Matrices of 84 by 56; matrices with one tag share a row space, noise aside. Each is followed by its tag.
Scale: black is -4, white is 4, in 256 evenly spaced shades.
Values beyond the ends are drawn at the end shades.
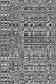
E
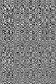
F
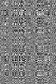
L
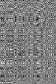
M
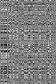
E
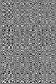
F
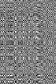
M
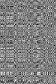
M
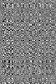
F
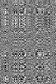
L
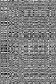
E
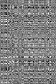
E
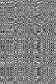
M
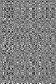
F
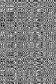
M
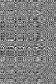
M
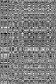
E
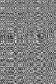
M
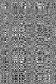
L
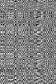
M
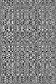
F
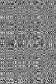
M
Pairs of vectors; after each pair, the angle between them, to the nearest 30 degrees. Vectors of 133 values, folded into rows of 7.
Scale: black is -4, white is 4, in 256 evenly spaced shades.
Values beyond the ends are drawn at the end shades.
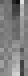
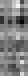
120 degrees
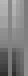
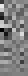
90 degrees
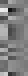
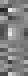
150 degrees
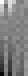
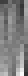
120 degrees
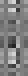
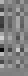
90 degrees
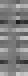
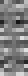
30 degrees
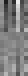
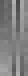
120 degrees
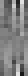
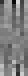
150 degrees
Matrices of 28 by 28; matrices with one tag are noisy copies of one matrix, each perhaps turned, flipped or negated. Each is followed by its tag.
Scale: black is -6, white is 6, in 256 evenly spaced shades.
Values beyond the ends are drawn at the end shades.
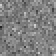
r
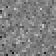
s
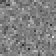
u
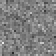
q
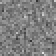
q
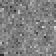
r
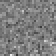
s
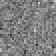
r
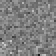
s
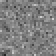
u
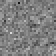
u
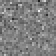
s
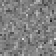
s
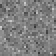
r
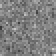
r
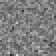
s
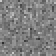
q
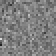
s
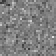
u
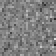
s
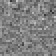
s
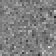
s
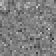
u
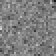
r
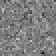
q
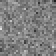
r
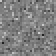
q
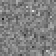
u
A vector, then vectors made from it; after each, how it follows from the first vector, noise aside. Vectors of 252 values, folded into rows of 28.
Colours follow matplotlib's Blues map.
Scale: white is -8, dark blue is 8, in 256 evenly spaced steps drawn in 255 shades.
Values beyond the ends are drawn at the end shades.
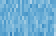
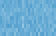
wrapped around, shrunk.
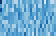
reversed, negated, scaled up.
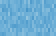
wrapped around, shrunk.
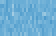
wrapped around, shrunk.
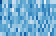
reversed, negated, scaled up.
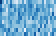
reversed, negated, scaled up.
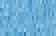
reversed, negated, partly zeroed.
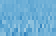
reversed, negated, partly zeroed.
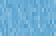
wrapped around, shrunk.
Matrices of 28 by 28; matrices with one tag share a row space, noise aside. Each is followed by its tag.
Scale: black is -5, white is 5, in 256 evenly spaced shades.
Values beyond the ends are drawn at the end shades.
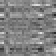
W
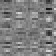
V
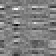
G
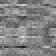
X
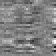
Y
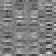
V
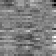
Y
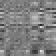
W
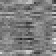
Y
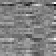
Y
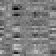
G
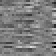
Y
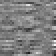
Y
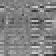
W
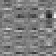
V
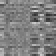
W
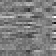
Y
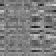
W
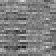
X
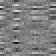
G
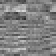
X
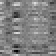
G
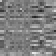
W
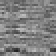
X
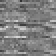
X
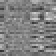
W
